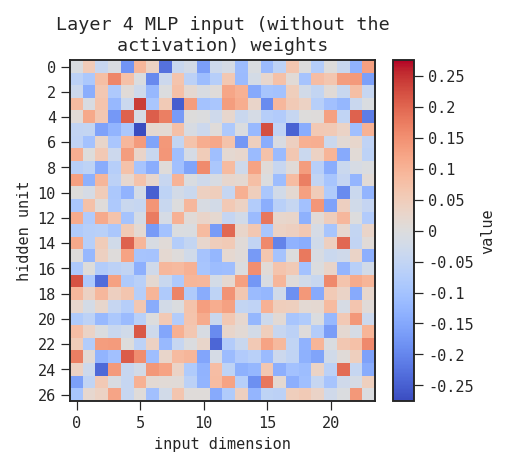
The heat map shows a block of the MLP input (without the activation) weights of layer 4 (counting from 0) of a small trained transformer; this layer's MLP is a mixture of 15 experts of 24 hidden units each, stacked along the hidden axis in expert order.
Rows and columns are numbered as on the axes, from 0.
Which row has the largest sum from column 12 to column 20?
19
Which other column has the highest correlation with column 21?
3
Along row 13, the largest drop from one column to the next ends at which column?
11
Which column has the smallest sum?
14
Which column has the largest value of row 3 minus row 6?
13
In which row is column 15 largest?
5
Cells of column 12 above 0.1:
6
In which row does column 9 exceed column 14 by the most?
17
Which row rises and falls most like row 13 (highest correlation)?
8
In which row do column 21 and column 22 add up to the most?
1
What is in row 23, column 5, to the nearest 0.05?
0.15
